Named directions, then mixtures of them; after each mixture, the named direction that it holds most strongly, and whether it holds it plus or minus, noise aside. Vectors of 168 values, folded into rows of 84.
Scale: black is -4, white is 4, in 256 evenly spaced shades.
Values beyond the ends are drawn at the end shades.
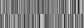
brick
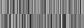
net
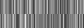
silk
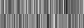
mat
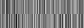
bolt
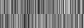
brick, plus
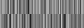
net, plus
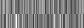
bolt, minus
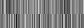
bolt, plus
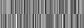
bolt, minus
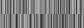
brick, minus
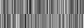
silk, minus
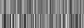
silk, minus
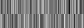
brick, minus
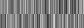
mat, plus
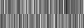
mat, plus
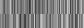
silk, minus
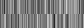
mat, minus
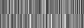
net, minus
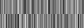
mat, minus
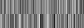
brick, minus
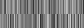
mat, minus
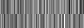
brick, minus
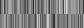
mat, minus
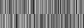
silk, plus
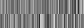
brick, plus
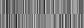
bolt, plus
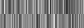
mat, plus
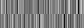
brick, plus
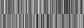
mat, plus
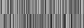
net, plus
